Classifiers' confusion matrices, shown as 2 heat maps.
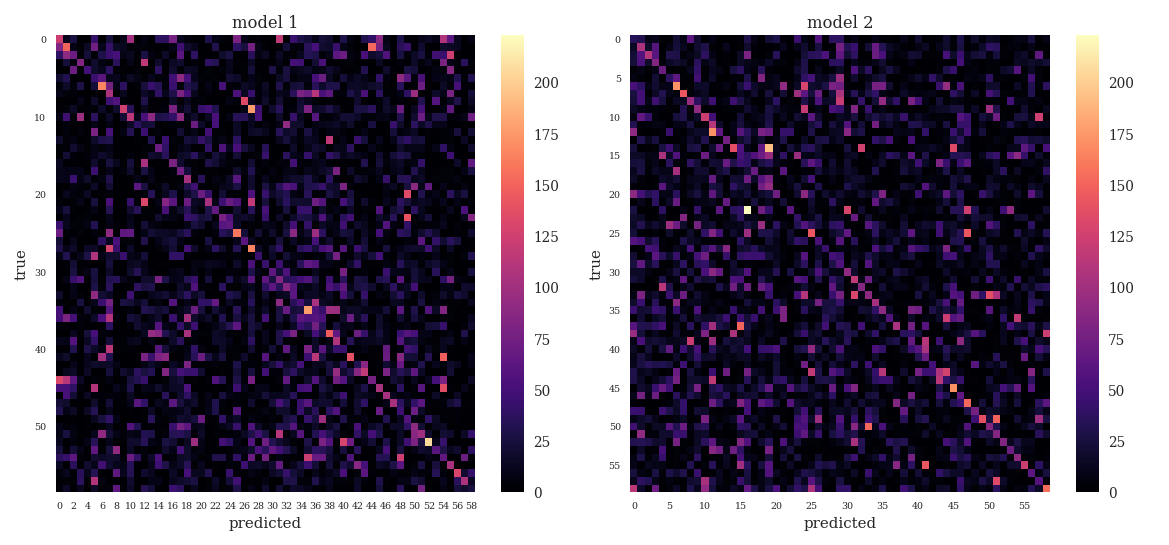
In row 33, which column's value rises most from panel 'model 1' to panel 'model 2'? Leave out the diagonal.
50
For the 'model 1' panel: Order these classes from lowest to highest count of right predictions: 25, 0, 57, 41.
57, 0, 41, 25
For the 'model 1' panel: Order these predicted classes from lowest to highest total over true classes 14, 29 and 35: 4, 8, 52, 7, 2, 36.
8, 4, 2, 52, 7, 36
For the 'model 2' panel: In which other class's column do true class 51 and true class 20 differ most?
0
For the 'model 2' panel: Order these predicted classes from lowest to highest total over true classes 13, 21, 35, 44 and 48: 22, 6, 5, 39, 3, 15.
22, 15, 5, 3, 39, 6
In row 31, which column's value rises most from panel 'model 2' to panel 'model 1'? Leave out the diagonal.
55
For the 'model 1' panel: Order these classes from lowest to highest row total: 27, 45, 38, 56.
56, 45, 27, 38
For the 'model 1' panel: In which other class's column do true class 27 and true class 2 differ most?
55
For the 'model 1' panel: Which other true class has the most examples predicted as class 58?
23
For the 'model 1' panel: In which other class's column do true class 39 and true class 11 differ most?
32
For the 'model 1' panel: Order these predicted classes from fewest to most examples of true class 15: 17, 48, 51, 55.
51, 17, 48, 55
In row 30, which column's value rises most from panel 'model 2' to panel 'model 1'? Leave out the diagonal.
40
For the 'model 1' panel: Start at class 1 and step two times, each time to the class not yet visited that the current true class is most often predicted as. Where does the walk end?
0
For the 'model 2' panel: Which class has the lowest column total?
42
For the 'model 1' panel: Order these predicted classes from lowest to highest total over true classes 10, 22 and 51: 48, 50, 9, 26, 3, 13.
9, 26, 48, 3, 13, 50
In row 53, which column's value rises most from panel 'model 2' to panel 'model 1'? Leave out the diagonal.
8
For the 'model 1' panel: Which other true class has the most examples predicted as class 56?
6
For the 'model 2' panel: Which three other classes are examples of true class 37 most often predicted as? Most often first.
15, 11, 39
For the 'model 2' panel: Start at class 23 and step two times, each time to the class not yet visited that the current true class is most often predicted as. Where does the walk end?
29
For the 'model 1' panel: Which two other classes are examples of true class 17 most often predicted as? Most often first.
39, 5
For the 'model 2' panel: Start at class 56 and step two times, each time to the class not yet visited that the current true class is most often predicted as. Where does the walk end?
18
